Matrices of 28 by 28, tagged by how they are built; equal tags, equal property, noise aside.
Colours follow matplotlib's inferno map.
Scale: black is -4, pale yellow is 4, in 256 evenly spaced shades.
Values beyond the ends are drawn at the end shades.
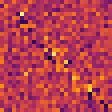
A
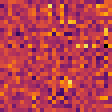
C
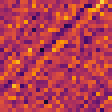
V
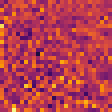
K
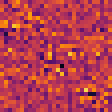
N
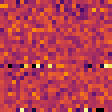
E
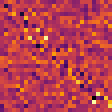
A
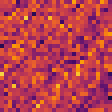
V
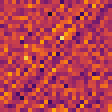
V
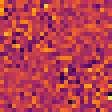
N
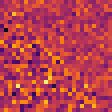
K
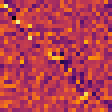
A
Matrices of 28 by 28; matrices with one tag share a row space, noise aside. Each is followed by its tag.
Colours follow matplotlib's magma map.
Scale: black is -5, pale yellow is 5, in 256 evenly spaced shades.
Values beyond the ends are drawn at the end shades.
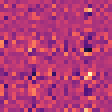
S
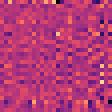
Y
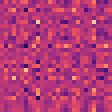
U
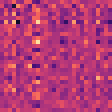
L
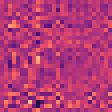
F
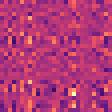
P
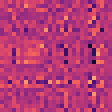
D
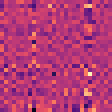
S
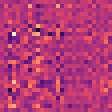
F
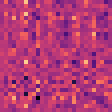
U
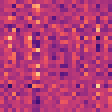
L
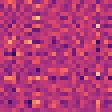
L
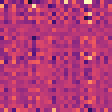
S
